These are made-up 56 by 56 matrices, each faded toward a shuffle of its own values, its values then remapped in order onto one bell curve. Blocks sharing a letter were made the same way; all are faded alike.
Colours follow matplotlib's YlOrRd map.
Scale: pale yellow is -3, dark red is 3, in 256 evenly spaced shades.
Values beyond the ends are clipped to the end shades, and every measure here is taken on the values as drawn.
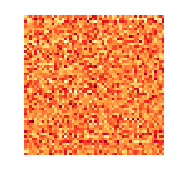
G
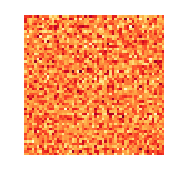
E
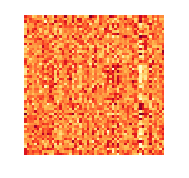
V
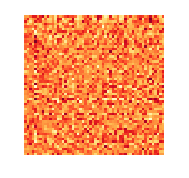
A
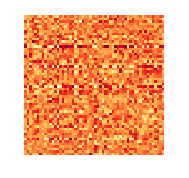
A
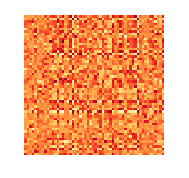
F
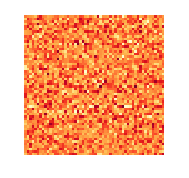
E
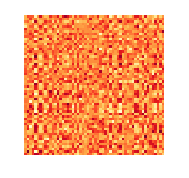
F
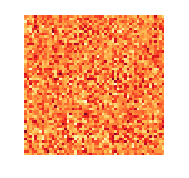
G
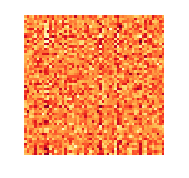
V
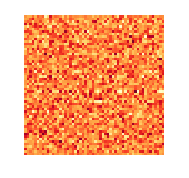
E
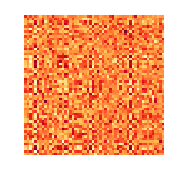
F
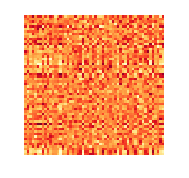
F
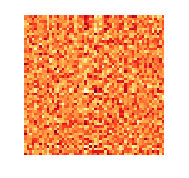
V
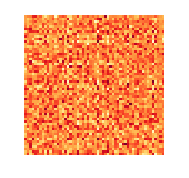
V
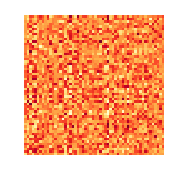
V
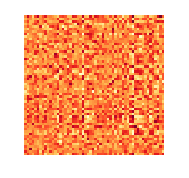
F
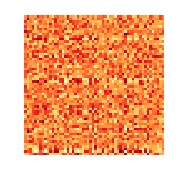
A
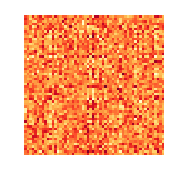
V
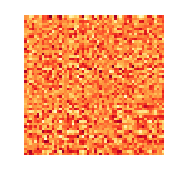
A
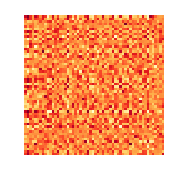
F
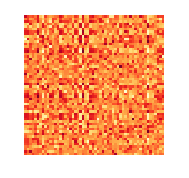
F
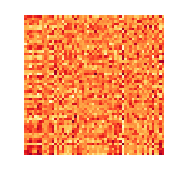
F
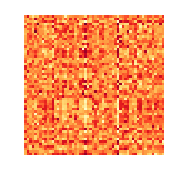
F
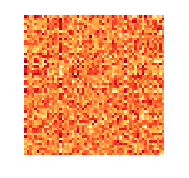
V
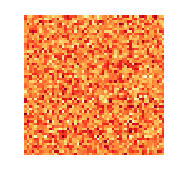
G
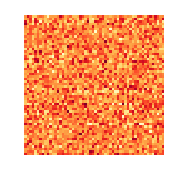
E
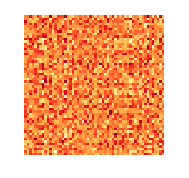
V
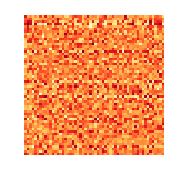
A
